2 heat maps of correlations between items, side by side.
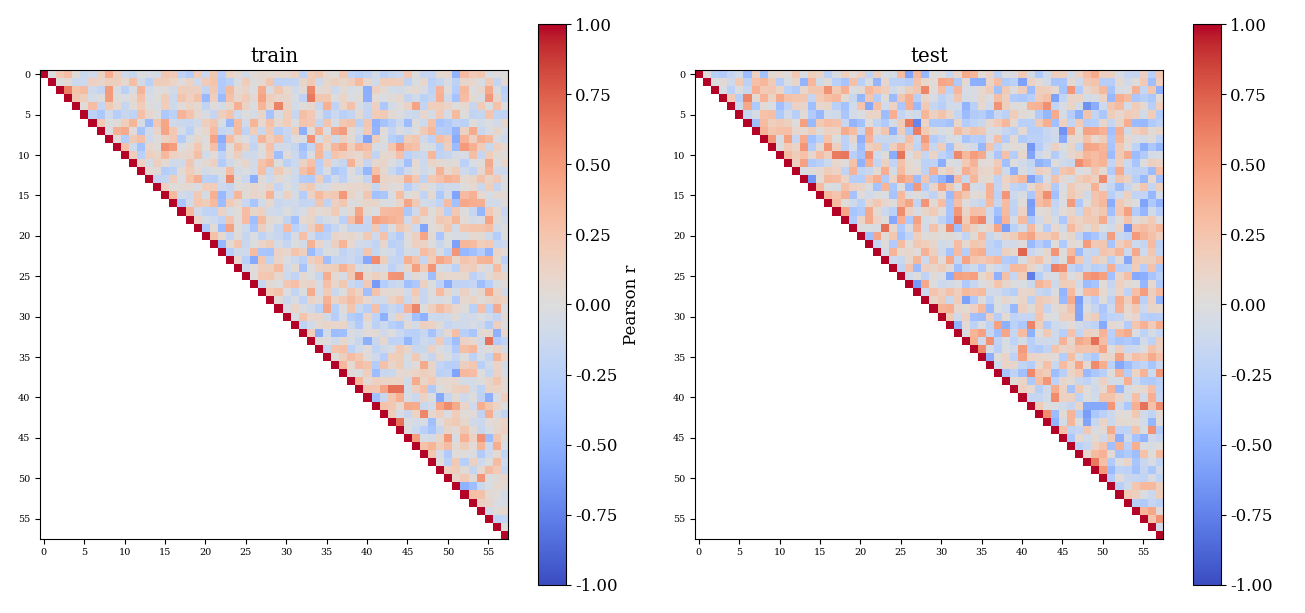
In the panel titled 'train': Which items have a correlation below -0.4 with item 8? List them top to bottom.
22, 40, 51
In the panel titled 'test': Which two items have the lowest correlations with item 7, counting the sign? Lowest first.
45, 24
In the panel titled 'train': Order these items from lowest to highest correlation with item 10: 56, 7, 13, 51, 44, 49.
49, 51, 56, 13, 44, 7
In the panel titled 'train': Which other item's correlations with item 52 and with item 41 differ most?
51
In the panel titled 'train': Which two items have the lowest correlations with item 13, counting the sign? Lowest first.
26, 6
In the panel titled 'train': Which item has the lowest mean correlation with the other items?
22
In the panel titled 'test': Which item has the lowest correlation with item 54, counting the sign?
25
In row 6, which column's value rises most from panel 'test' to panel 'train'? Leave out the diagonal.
27
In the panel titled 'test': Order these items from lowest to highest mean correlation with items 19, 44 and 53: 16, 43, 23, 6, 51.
43, 6, 16, 23, 51
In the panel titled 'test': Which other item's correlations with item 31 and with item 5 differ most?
23
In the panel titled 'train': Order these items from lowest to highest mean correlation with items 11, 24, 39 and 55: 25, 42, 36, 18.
36, 25, 42, 18
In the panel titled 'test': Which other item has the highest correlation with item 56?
44
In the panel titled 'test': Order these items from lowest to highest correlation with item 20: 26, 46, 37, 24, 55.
26, 37, 46, 24, 55
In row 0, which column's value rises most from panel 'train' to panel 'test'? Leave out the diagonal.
51
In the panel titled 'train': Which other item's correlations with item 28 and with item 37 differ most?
11
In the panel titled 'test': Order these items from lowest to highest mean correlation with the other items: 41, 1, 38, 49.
41, 1, 38, 49
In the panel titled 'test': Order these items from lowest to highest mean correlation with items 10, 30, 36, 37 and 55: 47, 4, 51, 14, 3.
51, 4, 3, 47, 14
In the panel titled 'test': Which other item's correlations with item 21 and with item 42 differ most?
48
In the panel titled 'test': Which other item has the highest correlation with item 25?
10
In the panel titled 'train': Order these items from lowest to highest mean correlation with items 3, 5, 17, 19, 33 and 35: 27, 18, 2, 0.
0, 18, 27, 2
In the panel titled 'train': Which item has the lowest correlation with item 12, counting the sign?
40
